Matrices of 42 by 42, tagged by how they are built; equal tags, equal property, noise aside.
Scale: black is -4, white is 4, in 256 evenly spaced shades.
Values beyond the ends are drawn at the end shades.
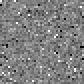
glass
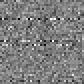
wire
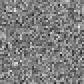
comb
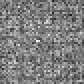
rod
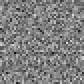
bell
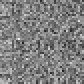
rod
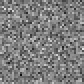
bell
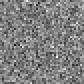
comb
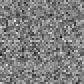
bell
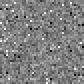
glass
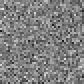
comb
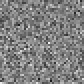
bell
